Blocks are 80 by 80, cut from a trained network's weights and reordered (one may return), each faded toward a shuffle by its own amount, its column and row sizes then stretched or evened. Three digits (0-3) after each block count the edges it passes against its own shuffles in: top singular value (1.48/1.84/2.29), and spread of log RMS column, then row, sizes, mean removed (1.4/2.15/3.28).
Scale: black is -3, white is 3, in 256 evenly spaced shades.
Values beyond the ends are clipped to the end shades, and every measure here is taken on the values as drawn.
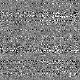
0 2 3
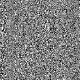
1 2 0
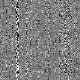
0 3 0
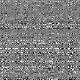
1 2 3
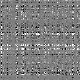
2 3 3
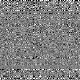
2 1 3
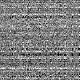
3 2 2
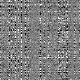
2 3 1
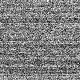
2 0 0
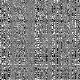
1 3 1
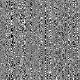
1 3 1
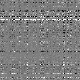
2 2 3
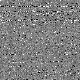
1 0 2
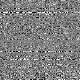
1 0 3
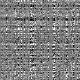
3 3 1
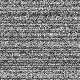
3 0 0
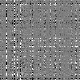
2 3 2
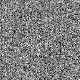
0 1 1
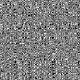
3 2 2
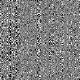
1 3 1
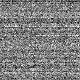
2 1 1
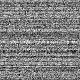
3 0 1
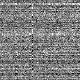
3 2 1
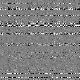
3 1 3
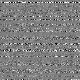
1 0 3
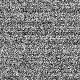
1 0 0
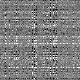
3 3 2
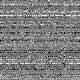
3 1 3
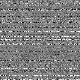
2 0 3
